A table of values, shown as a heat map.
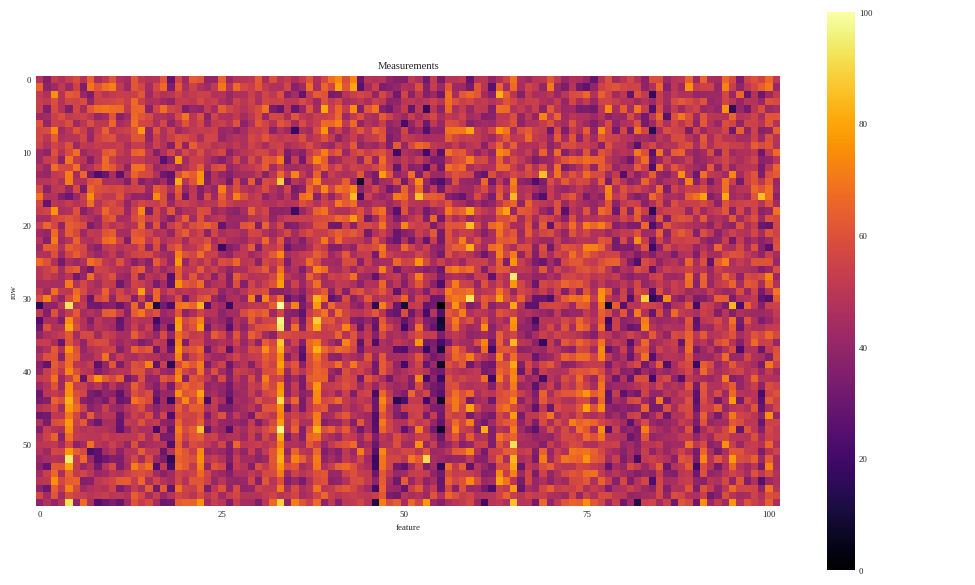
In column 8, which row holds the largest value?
41
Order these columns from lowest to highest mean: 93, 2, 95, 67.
93, 67, 95, 2
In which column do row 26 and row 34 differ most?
61
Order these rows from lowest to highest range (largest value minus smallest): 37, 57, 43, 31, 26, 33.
57, 26, 43, 37, 33, 31
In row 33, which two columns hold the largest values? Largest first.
33, 38
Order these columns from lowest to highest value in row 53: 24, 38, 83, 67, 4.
83, 67, 24, 38, 4
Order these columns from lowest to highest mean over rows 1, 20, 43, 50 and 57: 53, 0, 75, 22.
53, 0, 75, 22
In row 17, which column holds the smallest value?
1
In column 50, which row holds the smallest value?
31
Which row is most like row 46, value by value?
56
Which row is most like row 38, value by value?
11
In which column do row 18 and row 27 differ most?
65
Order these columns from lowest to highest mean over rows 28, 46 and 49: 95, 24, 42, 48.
48, 24, 42, 95
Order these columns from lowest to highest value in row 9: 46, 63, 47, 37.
46, 47, 37, 63
